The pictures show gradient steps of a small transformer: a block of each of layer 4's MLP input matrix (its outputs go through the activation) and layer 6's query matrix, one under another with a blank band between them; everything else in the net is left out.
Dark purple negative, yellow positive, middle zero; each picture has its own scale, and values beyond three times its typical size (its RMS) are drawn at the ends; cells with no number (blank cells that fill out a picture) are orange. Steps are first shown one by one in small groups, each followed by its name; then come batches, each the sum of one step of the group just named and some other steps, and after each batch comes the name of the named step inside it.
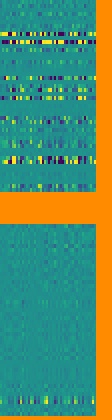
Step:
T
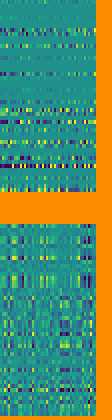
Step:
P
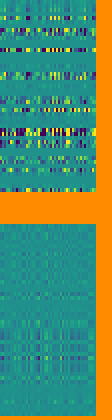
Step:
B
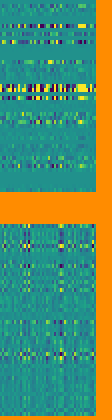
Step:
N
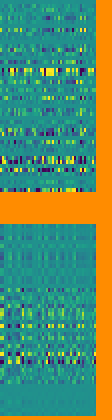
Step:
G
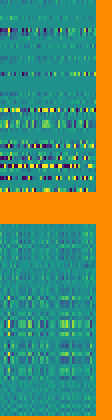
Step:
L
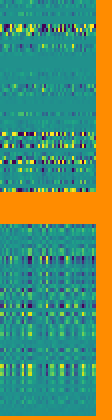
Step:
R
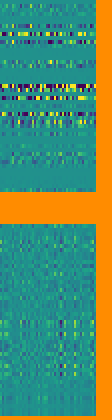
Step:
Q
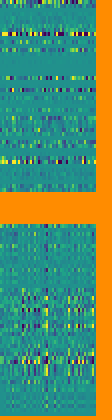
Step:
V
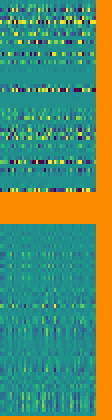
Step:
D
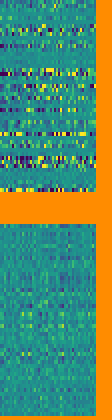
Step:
G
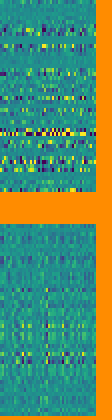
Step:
G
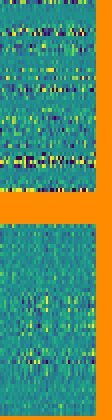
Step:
V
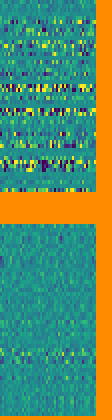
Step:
D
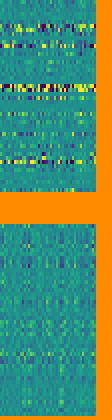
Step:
N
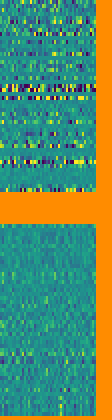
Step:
Q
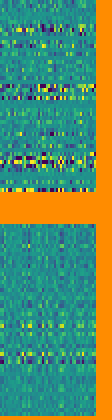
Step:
N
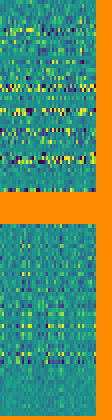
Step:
G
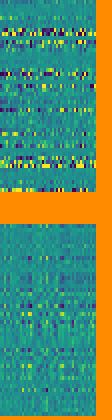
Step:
R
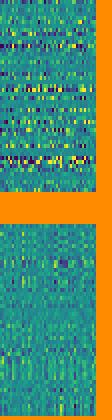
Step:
D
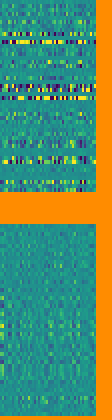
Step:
T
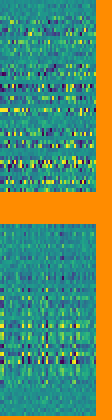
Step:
L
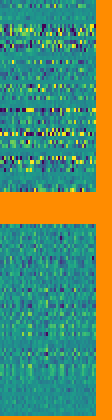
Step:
R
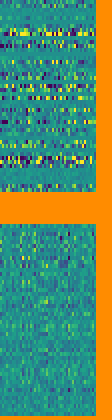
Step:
Q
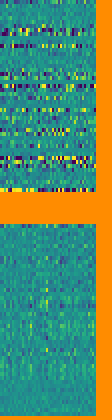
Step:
Q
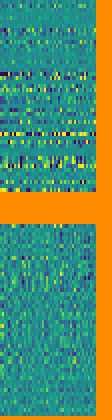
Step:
P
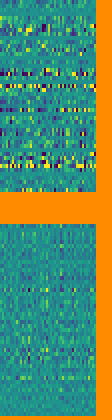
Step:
B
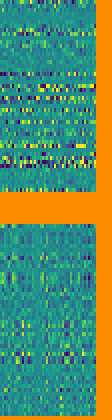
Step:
P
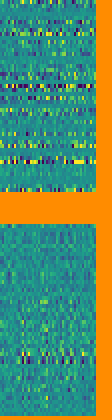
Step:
Q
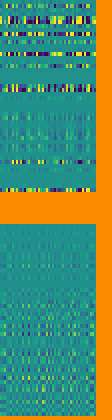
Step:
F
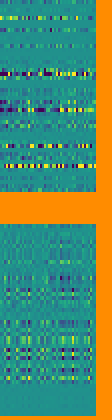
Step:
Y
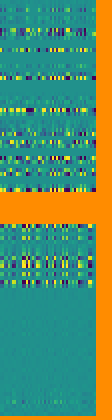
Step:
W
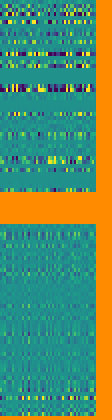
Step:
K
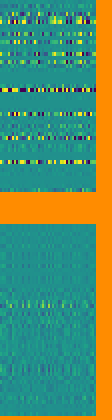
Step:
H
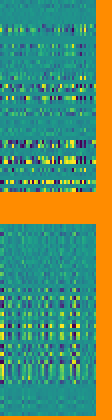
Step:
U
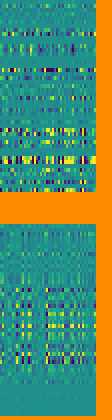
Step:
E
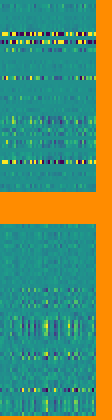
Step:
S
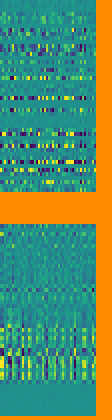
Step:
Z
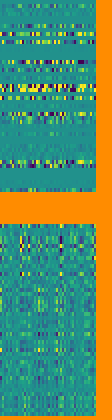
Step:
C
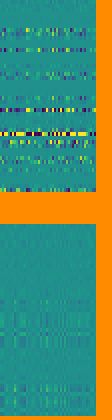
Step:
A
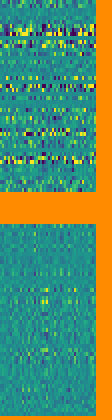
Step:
H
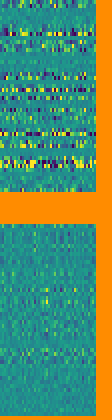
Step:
H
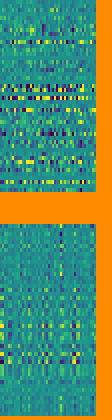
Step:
U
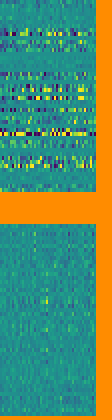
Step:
A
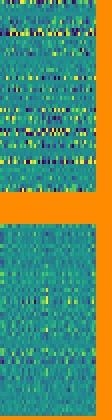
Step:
F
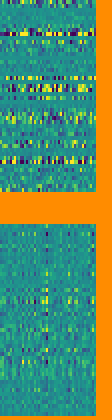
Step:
Z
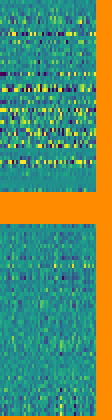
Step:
H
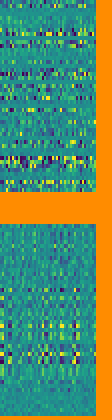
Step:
U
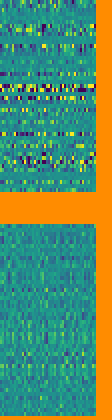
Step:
Z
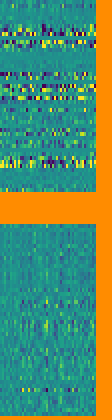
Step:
S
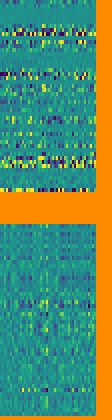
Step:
S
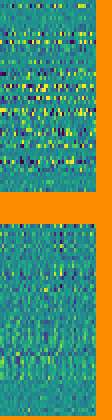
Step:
Z
